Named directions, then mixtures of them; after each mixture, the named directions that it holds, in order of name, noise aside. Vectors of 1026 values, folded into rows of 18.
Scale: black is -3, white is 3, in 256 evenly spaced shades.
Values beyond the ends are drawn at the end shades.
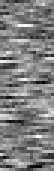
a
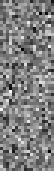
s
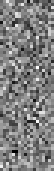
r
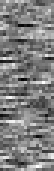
a.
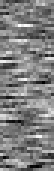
a.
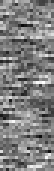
a, s.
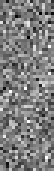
r, s.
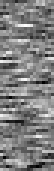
a.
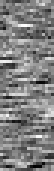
a.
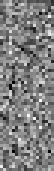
r, s.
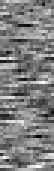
a.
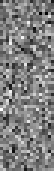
s.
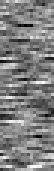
a.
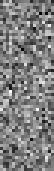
s.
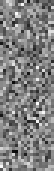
r.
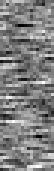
a.
